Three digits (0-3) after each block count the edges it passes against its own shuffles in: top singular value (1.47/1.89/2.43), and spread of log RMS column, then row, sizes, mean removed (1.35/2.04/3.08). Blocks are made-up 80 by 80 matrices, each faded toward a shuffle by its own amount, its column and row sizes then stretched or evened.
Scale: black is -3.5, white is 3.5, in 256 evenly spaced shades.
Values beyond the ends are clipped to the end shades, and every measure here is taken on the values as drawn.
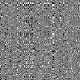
3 2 1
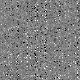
0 2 1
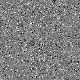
1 1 0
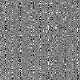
0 3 2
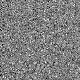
1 0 0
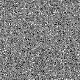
0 0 1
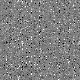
0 2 1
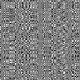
3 3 0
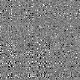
2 2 2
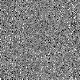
1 2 0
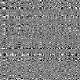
3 2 3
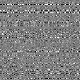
3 0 3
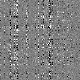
2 3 2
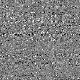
1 0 2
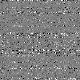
0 1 3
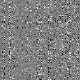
2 3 1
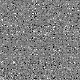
1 1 2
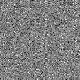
2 0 0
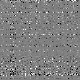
1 2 3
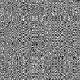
3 2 0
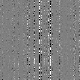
3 3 0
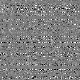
2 1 3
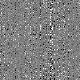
2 3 1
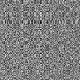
3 2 1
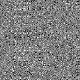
2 1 1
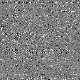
1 1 2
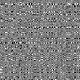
3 1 3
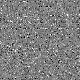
1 0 1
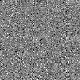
2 1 0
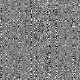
1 3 2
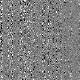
1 3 0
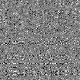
2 0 2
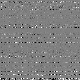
1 1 3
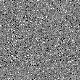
0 0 1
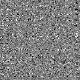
1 1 2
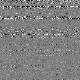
2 0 3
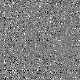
0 2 2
